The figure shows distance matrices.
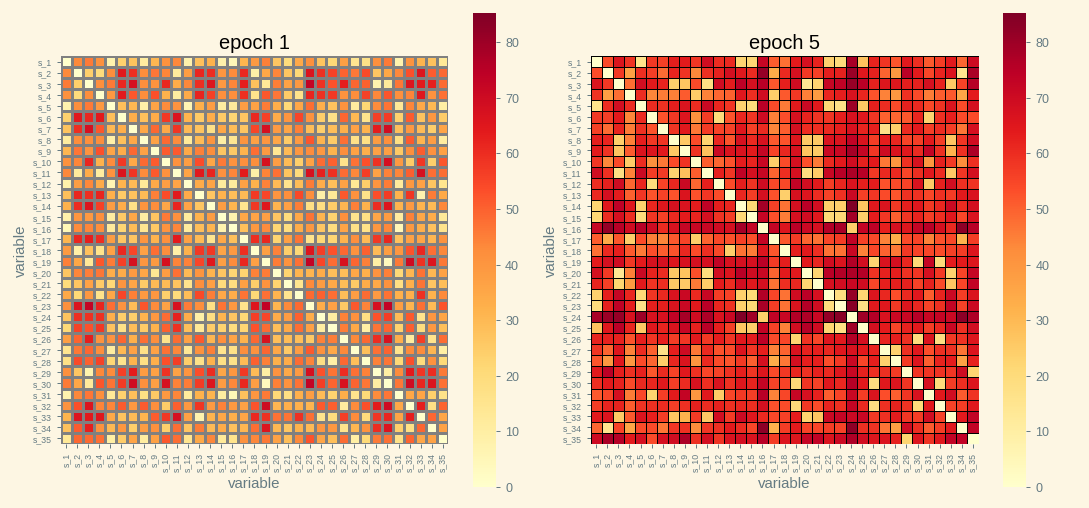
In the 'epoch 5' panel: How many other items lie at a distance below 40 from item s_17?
5
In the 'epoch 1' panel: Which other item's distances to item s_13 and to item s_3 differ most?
s_33
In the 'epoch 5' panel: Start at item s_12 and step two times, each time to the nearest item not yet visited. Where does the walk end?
s_31
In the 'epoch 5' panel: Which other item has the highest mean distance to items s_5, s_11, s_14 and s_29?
s_24
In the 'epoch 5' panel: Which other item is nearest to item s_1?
s_5
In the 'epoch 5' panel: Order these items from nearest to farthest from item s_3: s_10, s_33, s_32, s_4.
s_33, s_4, s_10, s_32
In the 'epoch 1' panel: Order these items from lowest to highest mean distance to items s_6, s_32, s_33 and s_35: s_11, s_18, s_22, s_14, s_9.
s_14, s_9, s_22, s_18, s_11
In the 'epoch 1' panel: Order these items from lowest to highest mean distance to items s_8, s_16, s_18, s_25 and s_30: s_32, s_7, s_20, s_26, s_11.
s_20, s_11, s_7, s_26, s_32
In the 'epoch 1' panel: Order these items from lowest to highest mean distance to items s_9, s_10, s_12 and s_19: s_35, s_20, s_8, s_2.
s_20, s_8, s_35, s_2
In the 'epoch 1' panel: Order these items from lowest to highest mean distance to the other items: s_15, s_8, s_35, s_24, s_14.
s_15, s_8, s_35, s_24, s_14
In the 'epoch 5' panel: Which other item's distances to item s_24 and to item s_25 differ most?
s_23
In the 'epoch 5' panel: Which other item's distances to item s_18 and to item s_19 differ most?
s_13
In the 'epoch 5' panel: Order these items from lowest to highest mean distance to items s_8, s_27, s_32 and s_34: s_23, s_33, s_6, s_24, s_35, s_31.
s_33, s_6, s_31, s_23, s_35, s_24
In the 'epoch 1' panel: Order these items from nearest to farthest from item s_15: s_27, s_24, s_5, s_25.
s_5, s_27, s_25, s_24
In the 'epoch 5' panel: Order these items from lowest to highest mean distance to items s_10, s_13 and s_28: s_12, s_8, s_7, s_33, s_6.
s_7, s_6, s_12, s_8, s_33
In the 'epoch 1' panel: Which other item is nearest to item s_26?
s_32
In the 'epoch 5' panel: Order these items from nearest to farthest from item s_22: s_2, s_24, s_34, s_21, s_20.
s_34, s_2, s_21, s_20, s_24
